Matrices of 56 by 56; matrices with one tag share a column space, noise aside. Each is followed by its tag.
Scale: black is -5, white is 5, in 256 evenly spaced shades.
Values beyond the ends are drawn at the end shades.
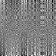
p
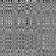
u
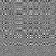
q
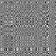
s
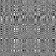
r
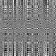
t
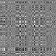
s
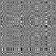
s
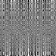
p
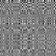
u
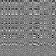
q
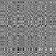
s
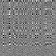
q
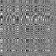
r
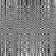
t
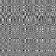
r
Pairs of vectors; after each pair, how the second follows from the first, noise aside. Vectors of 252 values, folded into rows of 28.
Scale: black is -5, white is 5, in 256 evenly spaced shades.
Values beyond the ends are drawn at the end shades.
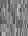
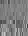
partly zeroed.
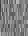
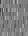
partly zeroed.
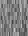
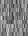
wrapped around.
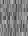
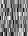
wrapped around, scaled up.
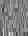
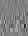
reversed, partly zeroed.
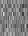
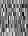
scaled up.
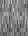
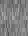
wrapped around, negated, shrunk.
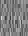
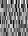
wrapped around, scaled up.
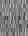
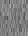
shrunk.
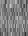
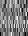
scaled up.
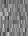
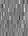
reversed, partly zeroed.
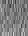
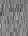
wrapped around, negated, shrunk.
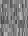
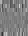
partly zeroed.
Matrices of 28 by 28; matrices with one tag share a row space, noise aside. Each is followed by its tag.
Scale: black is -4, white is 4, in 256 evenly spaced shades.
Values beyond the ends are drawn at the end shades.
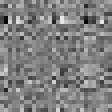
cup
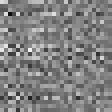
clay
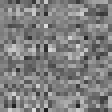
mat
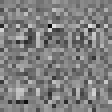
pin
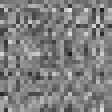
clay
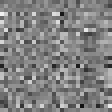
cup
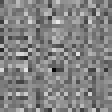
pin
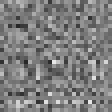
pin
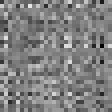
clay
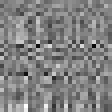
pin
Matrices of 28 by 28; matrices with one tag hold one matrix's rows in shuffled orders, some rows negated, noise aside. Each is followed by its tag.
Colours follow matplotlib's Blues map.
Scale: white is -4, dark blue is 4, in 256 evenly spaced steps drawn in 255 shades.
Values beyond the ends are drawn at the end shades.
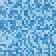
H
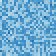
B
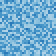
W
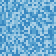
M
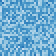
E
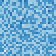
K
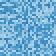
H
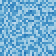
K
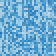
K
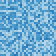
H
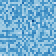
H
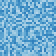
K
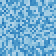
M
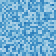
M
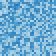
W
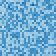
M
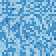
W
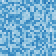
W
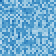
E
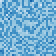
K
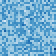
B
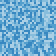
M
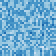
B
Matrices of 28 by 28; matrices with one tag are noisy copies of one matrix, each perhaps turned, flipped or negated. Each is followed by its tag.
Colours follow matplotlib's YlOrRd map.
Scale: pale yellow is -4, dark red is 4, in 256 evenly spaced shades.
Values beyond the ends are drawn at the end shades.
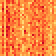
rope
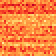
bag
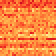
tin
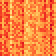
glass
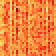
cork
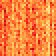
rope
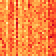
tin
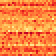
glass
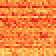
tin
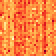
bag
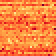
rope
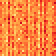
cork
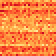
glass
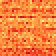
tin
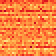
cork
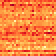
rope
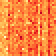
tin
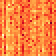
rope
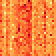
glass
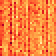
cork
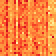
tin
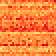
glass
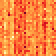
bag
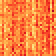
rope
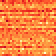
cork
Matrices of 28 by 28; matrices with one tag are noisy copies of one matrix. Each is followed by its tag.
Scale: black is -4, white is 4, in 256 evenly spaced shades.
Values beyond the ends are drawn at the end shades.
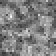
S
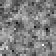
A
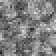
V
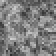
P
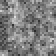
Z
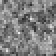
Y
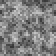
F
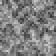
Y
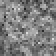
P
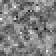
Y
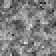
A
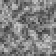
Y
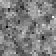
V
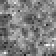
Z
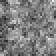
Z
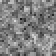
Y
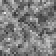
Y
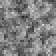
V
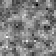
A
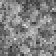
P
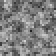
A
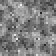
F
